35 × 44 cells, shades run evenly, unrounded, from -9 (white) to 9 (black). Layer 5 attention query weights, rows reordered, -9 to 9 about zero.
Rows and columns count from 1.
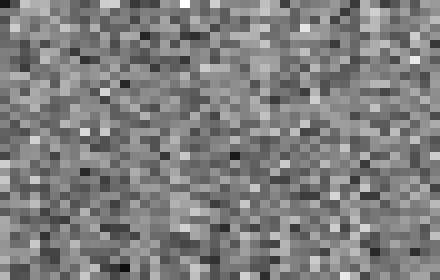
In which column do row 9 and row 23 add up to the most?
36
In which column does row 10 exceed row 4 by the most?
43
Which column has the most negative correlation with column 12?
29
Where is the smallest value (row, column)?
1, 19
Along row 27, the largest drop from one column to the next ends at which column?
9
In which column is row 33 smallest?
32
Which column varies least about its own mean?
41
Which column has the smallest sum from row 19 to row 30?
18
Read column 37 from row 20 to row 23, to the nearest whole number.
-4 5 2 -2
